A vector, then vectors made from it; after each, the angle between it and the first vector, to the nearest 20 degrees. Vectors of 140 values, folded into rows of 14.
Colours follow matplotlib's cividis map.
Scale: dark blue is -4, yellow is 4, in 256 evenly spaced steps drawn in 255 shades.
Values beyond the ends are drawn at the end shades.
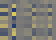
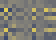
100 degrees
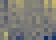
100 degrees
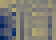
120 degrees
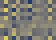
40 degrees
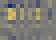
80 degrees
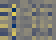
20 degrees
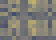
120 degrees
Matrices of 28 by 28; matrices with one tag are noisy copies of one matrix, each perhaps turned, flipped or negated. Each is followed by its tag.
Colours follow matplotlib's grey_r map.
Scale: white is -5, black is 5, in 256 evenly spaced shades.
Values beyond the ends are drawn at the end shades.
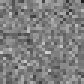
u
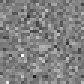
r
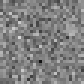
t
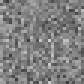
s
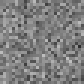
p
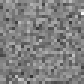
s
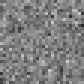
t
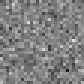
t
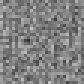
s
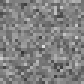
p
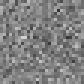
r
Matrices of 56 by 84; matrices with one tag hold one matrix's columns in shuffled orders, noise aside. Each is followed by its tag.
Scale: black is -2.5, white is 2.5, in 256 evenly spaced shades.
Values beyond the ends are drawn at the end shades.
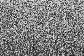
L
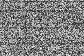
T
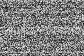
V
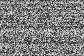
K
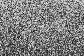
L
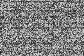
T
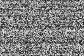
K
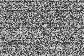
T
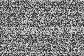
V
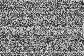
V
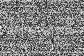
V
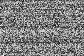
K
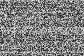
V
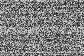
V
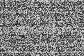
V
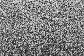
L
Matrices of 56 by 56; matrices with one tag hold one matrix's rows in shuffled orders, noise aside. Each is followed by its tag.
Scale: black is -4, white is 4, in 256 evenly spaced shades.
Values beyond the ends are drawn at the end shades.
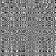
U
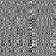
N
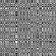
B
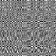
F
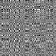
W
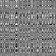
B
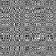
W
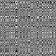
B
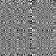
N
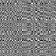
F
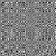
U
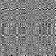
U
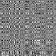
W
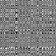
B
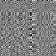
N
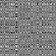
B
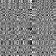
N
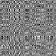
W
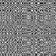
F
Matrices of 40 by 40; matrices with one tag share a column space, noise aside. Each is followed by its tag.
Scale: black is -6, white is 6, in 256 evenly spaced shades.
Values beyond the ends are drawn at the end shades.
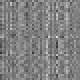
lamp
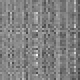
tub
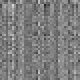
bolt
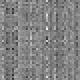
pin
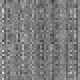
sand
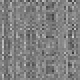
lamp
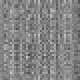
sand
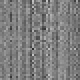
pin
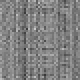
pin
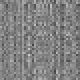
bolt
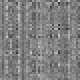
lamp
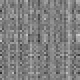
sand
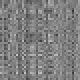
sand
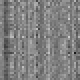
lamp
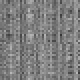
sand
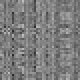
tub
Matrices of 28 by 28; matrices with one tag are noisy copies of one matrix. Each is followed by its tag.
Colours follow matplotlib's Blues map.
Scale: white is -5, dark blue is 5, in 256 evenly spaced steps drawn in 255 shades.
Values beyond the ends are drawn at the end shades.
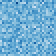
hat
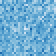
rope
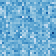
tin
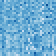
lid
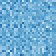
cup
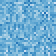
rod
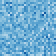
rod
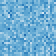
rod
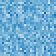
rod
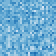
lid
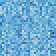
tin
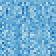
tin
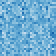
tin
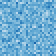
hat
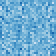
tin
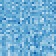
lid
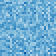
rod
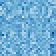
tin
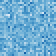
rod
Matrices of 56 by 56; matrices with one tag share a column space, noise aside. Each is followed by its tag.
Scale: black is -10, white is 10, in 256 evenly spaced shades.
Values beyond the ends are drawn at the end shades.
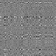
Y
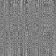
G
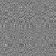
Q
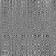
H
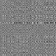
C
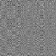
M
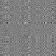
C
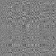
Q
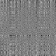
H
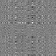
C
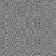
M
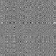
C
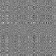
C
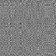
M
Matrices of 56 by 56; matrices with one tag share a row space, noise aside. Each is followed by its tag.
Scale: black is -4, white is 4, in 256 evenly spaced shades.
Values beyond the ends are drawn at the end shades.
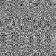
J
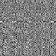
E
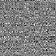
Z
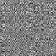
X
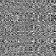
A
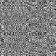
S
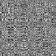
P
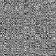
Z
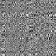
X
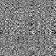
A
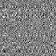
E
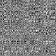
Z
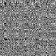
Z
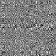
X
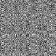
S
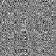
P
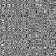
S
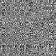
X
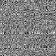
Z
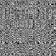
A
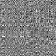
X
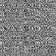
Z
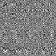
E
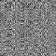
J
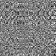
A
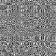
J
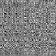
Z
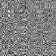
P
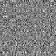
E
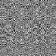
J
